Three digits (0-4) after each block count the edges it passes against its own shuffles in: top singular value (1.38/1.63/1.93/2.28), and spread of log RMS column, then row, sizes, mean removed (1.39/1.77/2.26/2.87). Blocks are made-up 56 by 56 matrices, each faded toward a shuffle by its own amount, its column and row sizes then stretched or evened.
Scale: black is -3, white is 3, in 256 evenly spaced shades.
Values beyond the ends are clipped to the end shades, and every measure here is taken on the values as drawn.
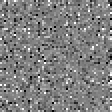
0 2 1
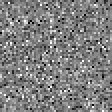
0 0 0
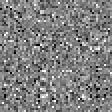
2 1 1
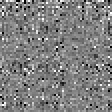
2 3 3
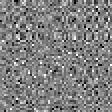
4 1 0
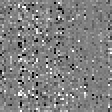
1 4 0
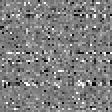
3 1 3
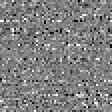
1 0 3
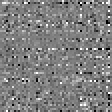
1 3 4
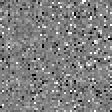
1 2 0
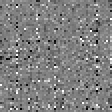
1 2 2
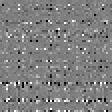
3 3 4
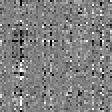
3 4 2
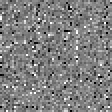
0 2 0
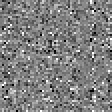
0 3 1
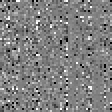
1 4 1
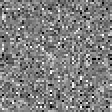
1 2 1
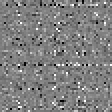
2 2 3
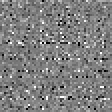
1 2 3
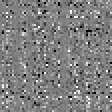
0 4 3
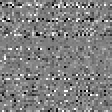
3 1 4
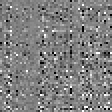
2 4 3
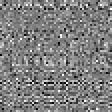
4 1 3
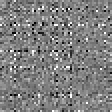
2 3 3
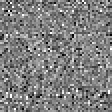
2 0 2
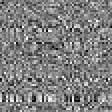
4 0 3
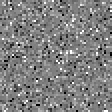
1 0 0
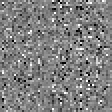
1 3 1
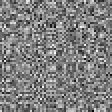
3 1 1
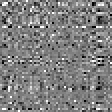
4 2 3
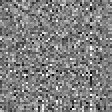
2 3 2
